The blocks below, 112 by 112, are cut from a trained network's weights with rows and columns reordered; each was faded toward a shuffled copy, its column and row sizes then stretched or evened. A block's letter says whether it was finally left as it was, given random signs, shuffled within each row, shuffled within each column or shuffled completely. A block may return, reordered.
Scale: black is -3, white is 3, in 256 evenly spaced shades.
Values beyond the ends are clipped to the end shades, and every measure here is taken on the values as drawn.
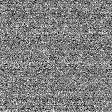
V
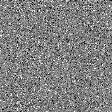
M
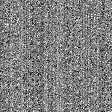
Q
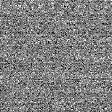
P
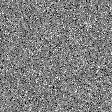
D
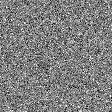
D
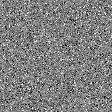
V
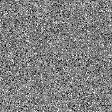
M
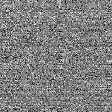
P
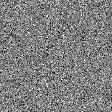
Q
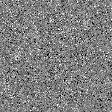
M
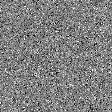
M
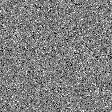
V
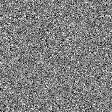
V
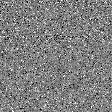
V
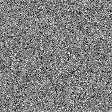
Q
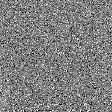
V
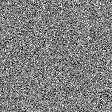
D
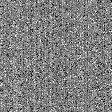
Q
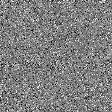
M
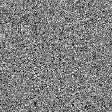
P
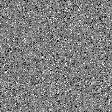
M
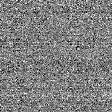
P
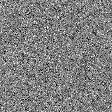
Q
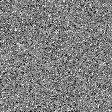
V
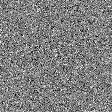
V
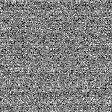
P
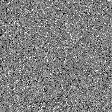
V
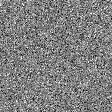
D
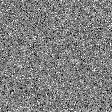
D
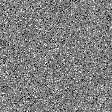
Q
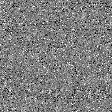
M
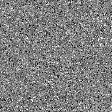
M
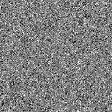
P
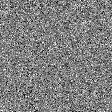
V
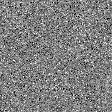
V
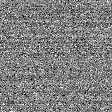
V
